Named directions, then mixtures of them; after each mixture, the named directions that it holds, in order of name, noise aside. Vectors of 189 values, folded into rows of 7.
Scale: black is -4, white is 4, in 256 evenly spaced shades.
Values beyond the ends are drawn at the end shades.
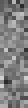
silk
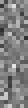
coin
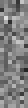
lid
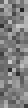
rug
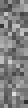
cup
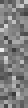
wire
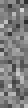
coin, rug, wire.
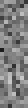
coin, wire.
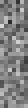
lid, rug.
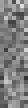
silk.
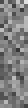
rug, wire.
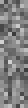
coin, cup, lid.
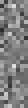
coin.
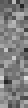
silk.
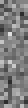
coin, cup.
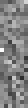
coin, lid, wire.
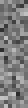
wire.
